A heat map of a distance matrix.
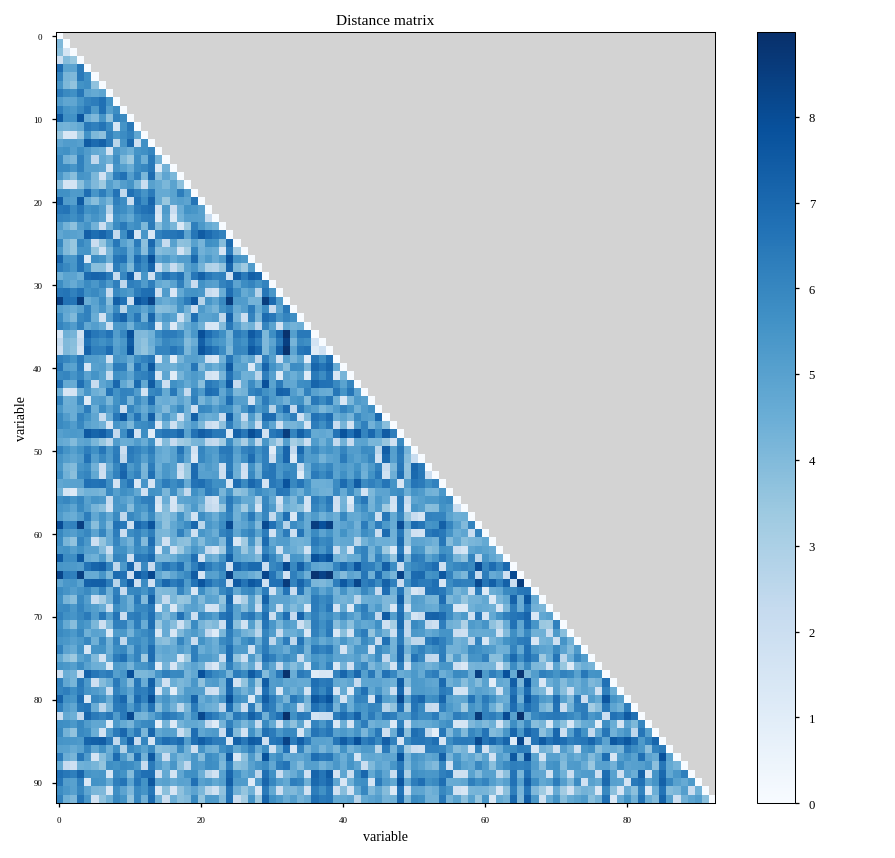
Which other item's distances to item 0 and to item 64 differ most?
85
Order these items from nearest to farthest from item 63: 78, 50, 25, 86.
78, 25, 86, 50
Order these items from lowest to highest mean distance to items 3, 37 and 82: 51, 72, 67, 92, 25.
51, 67, 72, 25, 92
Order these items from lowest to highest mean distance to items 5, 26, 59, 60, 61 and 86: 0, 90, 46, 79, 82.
79, 46, 90, 0, 82
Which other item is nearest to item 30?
50
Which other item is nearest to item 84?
53
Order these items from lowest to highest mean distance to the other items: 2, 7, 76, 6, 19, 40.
76, 7, 2, 6, 40, 19
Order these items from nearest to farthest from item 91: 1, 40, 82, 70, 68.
68, 40, 70, 1, 82
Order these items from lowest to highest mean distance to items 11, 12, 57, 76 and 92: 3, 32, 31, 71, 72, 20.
72, 71, 31, 20, 3, 32
